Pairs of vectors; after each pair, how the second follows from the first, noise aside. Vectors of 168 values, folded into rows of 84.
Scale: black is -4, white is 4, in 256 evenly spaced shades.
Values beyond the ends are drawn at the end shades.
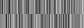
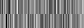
copied.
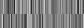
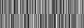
wrapped around, negated.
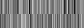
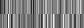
wrapped around, negated.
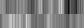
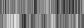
reversed, negated.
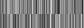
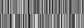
wrapped around, negated.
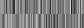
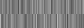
wrapped around, negated, shrunk.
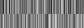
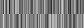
copied.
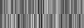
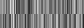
wrapped around, negated.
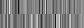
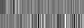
reversed, negated, partly zeroed.
